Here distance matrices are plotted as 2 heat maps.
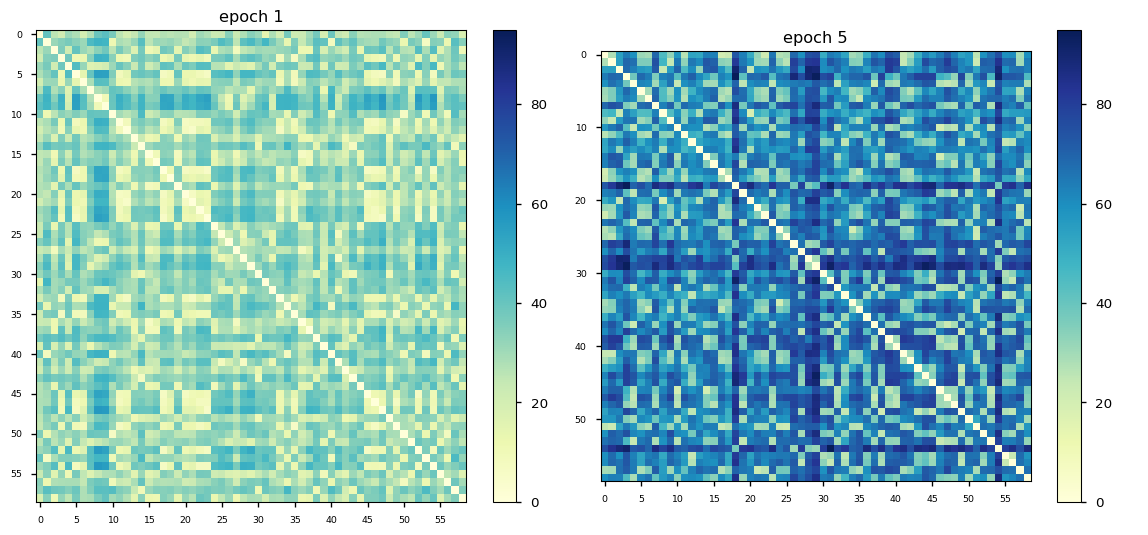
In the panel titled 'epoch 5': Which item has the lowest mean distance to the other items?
17
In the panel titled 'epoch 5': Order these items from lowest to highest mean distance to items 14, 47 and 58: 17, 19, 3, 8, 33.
19, 3, 33, 17, 8
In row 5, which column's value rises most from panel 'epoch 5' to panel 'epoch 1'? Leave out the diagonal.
9
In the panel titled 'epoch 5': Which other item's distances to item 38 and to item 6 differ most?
35
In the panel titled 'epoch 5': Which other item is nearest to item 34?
24
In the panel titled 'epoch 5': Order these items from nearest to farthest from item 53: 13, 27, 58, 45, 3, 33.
58, 3, 33, 13, 27, 45
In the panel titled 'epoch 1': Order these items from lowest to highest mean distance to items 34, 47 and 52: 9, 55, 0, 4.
0, 55, 4, 9
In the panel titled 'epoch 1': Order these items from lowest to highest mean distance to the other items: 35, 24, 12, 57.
12, 35, 24, 57
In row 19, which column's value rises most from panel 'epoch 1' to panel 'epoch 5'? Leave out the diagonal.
44
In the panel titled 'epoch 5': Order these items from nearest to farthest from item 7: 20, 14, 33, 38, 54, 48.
48, 14, 33, 20, 38, 54
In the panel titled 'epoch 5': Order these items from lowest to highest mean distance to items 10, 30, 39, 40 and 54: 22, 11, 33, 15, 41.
15, 33, 11, 22, 41
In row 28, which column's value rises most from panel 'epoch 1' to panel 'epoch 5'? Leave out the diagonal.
41
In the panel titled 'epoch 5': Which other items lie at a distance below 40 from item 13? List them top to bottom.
2, 8, 20
